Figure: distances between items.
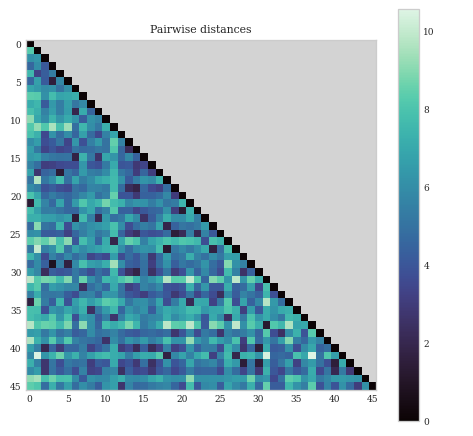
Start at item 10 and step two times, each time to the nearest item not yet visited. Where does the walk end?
28
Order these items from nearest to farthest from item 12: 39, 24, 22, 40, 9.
40, 9, 22, 39, 24
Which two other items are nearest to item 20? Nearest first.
22, 25
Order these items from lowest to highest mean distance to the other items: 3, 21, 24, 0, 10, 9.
9, 24, 3, 10, 21, 0
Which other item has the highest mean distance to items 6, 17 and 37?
41
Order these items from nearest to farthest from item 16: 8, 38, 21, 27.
8, 38, 21, 27
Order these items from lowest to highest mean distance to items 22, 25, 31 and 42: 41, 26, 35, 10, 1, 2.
2, 10, 35, 1, 26, 41
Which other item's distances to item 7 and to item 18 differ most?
27
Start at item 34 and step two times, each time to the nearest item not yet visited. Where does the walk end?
21
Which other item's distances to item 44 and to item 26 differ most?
11
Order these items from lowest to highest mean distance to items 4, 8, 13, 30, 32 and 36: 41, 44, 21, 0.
44, 41, 21, 0
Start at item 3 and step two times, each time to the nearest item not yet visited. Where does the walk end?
5
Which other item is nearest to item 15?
6
